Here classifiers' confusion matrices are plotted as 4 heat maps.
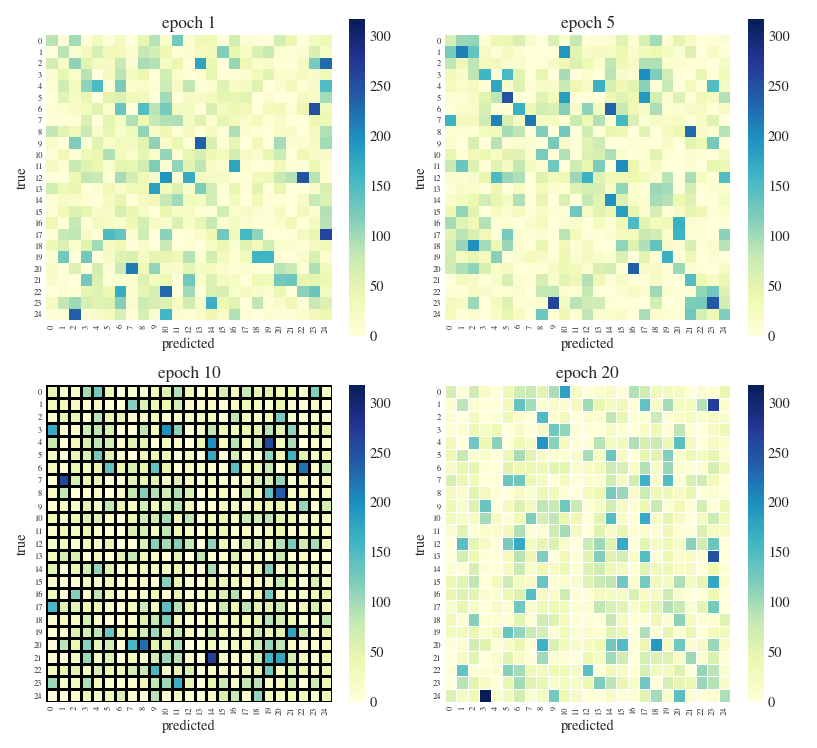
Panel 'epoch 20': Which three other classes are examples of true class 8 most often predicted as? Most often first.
14, 15, 17
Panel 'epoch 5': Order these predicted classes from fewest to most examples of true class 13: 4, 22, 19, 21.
22, 4, 21, 19
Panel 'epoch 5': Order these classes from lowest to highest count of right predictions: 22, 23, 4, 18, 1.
22, 18, 4, 1, 23
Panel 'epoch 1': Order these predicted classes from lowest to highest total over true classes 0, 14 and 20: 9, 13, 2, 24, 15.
15, 13, 24, 2, 9
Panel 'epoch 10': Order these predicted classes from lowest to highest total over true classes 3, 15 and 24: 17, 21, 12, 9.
12, 17, 9, 21
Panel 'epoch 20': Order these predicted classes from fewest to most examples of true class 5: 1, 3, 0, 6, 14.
3, 0, 1, 6, 14
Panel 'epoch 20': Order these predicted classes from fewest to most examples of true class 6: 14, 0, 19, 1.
0, 1, 14, 19
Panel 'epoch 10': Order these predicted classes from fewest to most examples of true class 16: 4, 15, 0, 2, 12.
12, 0, 15, 4, 2
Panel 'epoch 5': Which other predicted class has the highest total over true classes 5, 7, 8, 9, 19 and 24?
4
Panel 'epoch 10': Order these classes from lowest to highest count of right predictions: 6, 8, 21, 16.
6, 21, 16, 8
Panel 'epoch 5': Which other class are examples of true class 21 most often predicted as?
12
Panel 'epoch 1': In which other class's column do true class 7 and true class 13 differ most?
9
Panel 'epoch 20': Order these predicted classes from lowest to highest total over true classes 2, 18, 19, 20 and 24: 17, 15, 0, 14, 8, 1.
1, 0, 17, 15, 14, 8
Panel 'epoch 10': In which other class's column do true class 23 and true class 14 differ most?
11
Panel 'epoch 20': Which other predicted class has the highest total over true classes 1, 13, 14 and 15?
23
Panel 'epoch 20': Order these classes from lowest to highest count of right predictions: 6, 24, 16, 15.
6, 16, 24, 15
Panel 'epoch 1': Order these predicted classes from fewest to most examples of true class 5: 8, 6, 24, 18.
18, 8, 6, 24
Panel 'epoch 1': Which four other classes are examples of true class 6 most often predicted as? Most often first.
23, 8, 10, 9
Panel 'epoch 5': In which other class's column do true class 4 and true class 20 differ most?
16
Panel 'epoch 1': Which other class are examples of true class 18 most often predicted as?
4
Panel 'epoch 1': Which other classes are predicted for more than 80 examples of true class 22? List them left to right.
6, 10, 12, 23
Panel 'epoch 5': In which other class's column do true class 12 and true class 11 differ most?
15
